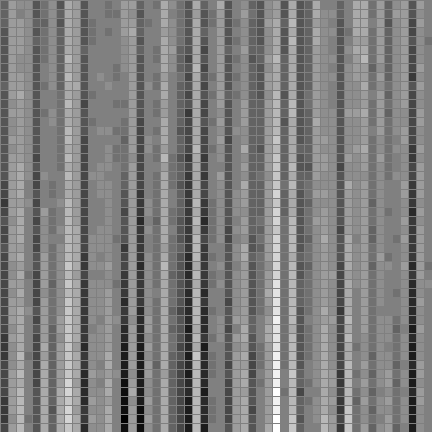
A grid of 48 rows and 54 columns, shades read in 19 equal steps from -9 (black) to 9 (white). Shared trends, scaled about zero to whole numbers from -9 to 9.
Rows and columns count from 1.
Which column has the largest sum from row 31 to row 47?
35
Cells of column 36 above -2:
25
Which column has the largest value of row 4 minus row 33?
16
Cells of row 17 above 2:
6
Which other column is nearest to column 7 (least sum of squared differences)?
22
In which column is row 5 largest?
37
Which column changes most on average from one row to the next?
26
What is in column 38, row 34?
-2
